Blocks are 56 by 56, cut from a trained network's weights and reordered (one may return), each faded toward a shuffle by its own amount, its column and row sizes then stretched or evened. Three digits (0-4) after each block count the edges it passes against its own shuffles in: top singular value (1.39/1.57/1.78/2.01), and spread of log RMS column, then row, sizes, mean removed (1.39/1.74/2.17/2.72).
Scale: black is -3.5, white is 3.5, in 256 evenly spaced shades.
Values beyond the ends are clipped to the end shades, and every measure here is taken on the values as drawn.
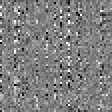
2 4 0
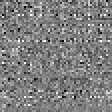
1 1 4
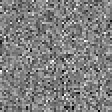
2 2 0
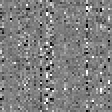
2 4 0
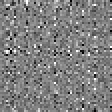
3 4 1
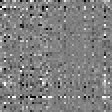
4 4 3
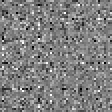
1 3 3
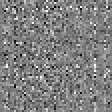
1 4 2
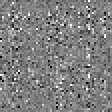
0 3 1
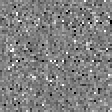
0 0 2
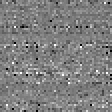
1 2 3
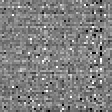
1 2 0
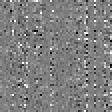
1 4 2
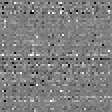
1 2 4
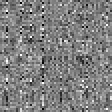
3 3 0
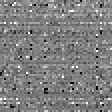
1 2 3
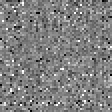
0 0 2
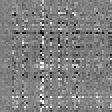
3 4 2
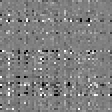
3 3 4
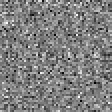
2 0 2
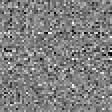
2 1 3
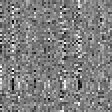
4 4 1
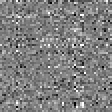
2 2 3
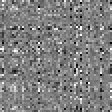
3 4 3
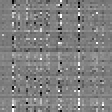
4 4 0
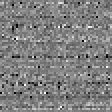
1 1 4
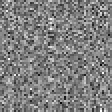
3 2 0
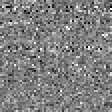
1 0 2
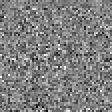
2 1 3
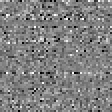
1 0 4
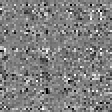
1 3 4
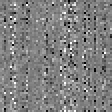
2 4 0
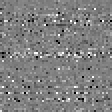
1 0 4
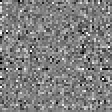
0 2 3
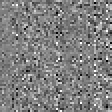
0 4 1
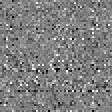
0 2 3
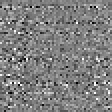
0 2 4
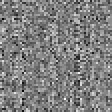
3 3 1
